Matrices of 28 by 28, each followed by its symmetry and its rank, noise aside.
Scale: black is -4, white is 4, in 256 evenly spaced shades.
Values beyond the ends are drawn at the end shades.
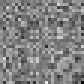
symmetric, rank four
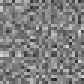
no symmetry, rank six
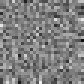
antisymmetric, rank eight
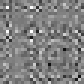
symmetric, rank four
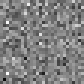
no symmetry, rank eight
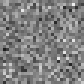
no symmetry, rank eight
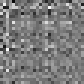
no symmetry, rank four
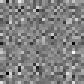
no symmetry, rank four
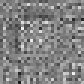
symmetric, rank six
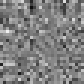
antisymmetric, rank six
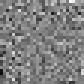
antisymmetric, rank eight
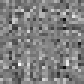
antisymmetric, rank six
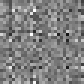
no symmetry, rank four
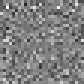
no symmetry, rank eight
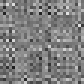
antisymmetric, rank four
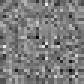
symmetric, rank four
